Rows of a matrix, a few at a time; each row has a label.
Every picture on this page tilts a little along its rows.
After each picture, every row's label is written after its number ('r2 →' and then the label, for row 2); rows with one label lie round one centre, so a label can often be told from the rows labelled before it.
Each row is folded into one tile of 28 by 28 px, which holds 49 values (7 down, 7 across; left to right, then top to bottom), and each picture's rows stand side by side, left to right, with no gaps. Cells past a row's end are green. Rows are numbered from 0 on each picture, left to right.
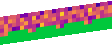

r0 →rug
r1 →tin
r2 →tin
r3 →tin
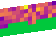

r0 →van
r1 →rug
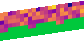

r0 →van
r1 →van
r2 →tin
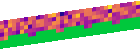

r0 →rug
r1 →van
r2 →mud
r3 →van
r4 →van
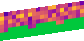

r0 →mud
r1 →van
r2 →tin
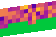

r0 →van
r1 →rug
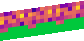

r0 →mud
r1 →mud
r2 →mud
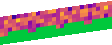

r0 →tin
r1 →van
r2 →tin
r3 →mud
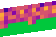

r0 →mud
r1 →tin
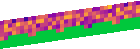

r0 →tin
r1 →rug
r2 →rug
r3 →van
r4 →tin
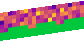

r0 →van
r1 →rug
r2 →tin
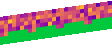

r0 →rug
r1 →rug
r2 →van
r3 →tin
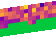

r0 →van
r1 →tin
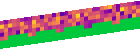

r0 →rug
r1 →tin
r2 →mud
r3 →van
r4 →rug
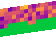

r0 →van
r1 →rug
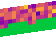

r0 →van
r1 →rug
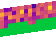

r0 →mud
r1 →mud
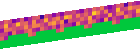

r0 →tin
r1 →tin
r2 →rug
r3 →rug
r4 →tin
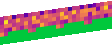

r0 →tin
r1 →tin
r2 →tin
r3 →mud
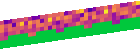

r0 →mud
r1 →mud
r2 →van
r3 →mud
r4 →van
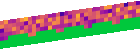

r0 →van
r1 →rug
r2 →mud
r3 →van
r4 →tin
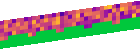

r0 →tin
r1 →tin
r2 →mud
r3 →van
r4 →rug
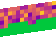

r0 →rug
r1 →van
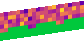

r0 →rug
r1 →van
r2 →tin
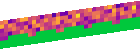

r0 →van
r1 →tin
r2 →mud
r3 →van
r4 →mud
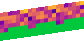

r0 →van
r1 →van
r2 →van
